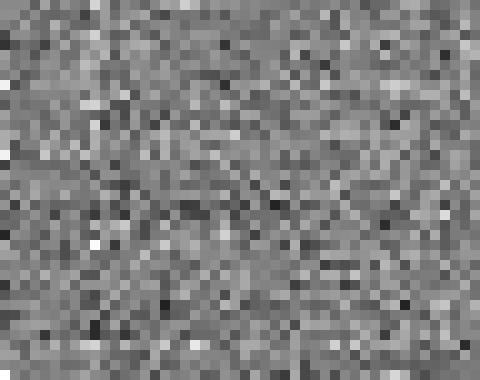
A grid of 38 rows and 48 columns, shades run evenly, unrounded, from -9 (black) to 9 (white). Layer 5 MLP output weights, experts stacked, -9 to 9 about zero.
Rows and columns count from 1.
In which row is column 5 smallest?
34
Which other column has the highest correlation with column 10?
20
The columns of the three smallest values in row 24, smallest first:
1, 26, 15
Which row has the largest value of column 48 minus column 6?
22
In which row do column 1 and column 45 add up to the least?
24
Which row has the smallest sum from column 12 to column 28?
21
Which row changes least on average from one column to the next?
37
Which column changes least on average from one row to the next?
27
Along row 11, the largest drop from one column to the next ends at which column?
12
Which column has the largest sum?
10
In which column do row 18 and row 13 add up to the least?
40
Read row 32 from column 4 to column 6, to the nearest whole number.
1 0 0
